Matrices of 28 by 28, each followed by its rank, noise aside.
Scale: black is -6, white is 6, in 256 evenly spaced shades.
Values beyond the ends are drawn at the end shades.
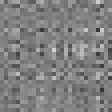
three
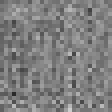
six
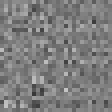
four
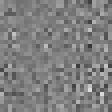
four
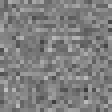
eight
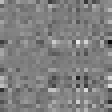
two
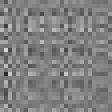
two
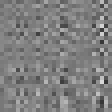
two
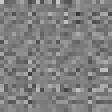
three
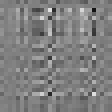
two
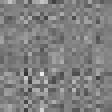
three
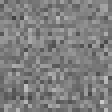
eight
